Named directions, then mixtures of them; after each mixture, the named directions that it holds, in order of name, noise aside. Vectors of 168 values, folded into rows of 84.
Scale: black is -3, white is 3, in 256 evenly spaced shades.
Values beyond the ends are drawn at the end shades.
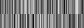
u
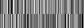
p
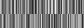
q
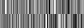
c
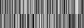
u.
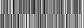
p, u.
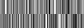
c.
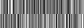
p.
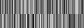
u.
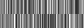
p, u.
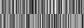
q.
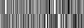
c.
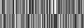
c, q.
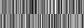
q.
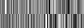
c.
